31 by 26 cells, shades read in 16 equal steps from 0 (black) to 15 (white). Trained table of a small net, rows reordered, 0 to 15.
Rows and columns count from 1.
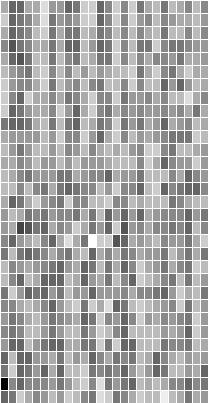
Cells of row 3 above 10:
9
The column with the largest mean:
25
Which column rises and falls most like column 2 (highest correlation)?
7
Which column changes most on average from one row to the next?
14
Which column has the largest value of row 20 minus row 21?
11
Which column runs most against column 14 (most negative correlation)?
15
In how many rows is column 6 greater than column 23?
12
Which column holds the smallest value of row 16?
2
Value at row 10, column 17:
9
